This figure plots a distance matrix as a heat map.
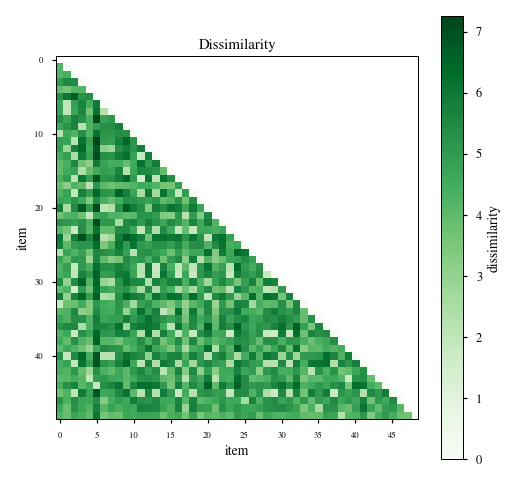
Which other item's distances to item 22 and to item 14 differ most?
34
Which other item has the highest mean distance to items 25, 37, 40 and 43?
5
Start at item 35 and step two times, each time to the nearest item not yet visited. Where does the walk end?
17
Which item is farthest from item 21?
24
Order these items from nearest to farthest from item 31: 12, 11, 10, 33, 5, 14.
11, 33, 10, 14, 12, 5
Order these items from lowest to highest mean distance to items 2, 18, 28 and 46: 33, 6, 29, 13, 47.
29, 13, 33, 6, 47
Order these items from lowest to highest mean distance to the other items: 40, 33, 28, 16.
33, 28, 16, 40
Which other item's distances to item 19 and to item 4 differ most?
43
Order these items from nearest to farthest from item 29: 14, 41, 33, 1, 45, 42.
45, 41, 33, 1, 42, 14
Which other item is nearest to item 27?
19
